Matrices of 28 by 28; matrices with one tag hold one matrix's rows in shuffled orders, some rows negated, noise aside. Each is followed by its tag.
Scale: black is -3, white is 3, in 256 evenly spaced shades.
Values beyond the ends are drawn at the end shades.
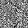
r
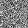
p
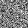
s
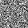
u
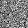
u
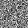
r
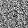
r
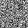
s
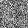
p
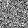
u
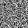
r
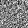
r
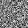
r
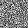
p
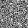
s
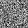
u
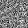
u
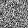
p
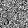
u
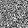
r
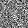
r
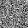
s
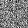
p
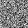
u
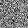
p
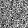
s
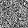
u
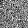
p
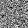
s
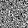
s
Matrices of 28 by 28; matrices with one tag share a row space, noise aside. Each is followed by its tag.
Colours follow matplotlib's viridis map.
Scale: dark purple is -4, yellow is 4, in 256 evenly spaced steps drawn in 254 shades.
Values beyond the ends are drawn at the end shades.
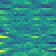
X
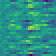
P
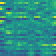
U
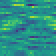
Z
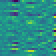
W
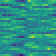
Z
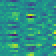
W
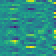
W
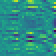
W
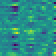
W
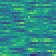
Z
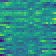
U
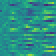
P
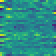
U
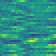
Z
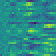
P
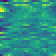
X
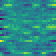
X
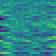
X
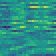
Z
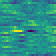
Z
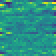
U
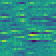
Z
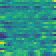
U
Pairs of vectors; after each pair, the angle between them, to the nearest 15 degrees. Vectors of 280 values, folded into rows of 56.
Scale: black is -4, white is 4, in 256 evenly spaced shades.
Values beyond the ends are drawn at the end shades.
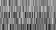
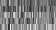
150 degrees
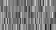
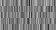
75 degrees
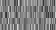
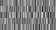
60 degrees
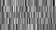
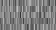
120 degrees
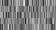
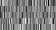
120 degrees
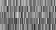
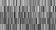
45 degrees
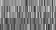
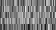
120 degrees
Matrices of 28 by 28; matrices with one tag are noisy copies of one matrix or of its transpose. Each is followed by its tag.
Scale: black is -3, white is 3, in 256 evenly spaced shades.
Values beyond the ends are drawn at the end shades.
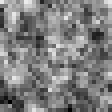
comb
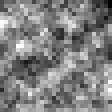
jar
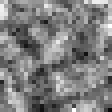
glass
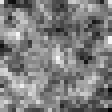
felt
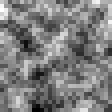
glass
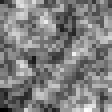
jar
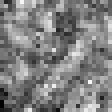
jar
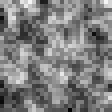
comb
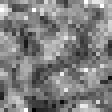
glass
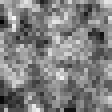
comb
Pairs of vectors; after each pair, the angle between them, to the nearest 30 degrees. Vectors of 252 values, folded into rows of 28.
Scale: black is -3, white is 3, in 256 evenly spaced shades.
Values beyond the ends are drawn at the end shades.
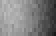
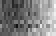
150 degrees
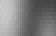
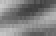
60 degrees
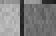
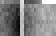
150 degrees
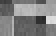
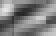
120 degrees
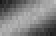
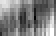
150 degrees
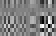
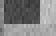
90 degrees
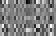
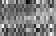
30 degrees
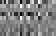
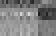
120 degrees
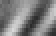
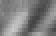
30 degrees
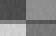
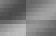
30 degrees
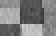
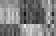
30 degrees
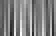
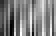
30 degrees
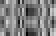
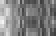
120 degrees
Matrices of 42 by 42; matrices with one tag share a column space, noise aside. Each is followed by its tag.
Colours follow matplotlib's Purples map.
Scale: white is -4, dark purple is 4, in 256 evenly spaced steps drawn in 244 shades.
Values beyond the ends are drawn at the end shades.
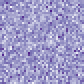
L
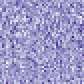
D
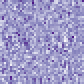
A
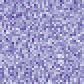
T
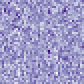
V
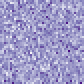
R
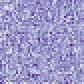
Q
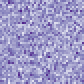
R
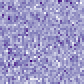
A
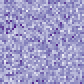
T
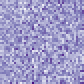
L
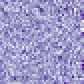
V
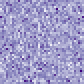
D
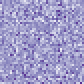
Q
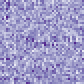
A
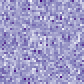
A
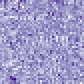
A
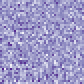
T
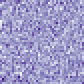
V
